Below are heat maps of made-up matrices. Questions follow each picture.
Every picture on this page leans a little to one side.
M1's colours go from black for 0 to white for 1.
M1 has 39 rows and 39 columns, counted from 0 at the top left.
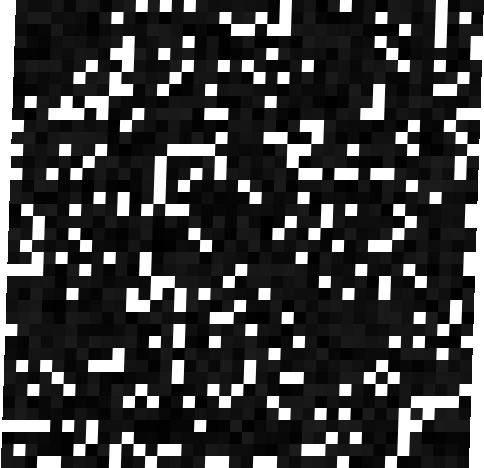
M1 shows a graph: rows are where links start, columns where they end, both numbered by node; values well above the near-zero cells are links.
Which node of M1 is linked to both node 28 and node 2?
node 32
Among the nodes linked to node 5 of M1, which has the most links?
node 14
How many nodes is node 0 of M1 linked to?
6
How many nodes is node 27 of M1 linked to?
4
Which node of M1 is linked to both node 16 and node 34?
node 35
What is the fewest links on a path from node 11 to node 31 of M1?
2
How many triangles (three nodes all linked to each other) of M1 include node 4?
4
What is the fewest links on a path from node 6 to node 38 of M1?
2
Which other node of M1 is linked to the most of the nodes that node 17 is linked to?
node 37
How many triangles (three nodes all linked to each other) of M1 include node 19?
3
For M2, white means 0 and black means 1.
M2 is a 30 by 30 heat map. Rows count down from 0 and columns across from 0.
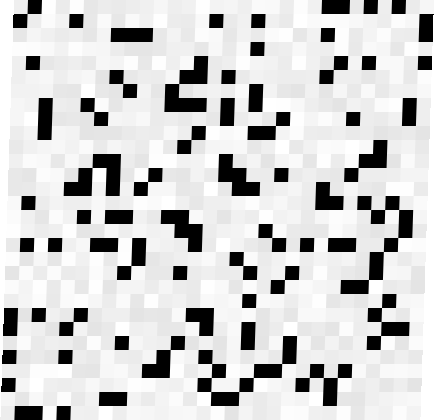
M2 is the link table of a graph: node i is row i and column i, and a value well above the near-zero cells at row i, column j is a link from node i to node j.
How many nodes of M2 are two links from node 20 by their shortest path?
8
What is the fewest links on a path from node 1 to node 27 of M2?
2
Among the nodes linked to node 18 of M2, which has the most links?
node 26
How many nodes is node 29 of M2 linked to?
3
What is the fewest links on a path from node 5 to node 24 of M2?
2
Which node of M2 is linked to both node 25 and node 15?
node 11
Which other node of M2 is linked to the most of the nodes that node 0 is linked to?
node 14
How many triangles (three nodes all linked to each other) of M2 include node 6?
0
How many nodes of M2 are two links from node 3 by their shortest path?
10
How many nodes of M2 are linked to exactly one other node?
1
